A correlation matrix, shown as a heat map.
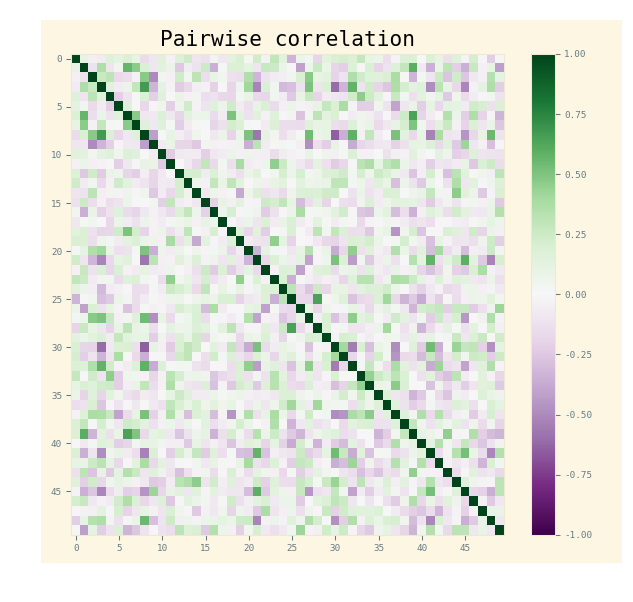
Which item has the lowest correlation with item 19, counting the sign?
14
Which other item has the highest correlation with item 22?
47
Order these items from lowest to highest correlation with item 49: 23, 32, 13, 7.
7, 23, 32, 13
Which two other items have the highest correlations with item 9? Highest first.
45, 21
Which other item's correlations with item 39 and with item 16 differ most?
1
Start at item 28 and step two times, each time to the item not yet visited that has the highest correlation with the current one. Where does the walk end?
36
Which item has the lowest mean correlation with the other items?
9
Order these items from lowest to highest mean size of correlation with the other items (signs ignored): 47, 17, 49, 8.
17, 47, 49, 8
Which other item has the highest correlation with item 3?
8
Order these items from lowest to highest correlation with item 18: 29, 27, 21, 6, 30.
27, 29, 21, 30, 6
